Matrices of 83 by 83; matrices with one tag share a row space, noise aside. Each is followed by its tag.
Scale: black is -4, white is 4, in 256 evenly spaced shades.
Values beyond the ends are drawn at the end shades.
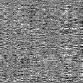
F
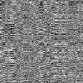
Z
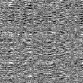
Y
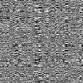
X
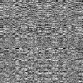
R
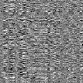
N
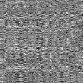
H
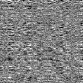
Y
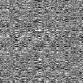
X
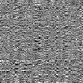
X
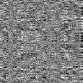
F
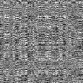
R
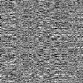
Z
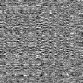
H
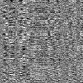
N
